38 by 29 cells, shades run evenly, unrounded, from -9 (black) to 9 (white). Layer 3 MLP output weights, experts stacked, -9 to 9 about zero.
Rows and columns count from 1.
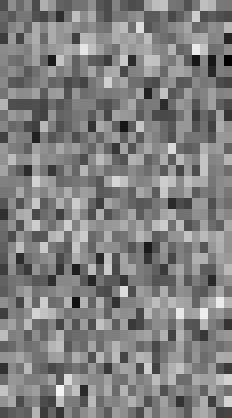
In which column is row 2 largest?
25
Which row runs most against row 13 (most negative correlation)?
14
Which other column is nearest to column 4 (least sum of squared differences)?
2
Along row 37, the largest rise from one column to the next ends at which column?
8
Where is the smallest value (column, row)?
29, 6
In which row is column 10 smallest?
28
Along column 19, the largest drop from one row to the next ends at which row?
23
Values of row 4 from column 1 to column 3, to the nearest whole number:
-5 2 -4
